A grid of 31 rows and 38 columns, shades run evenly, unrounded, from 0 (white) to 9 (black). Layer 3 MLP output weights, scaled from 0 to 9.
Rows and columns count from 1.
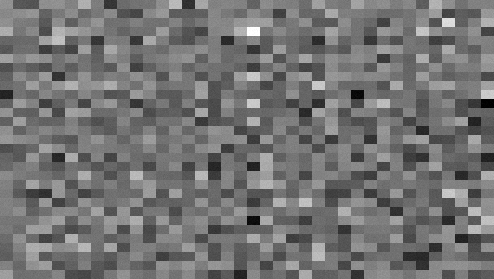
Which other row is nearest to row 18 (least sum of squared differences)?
29
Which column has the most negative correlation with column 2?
16
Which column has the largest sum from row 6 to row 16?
24
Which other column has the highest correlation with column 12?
5
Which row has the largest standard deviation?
12
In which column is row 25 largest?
20
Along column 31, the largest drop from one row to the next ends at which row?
25
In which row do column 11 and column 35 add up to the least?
3
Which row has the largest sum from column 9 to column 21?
19
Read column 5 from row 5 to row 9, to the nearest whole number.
2 6 5 5 7
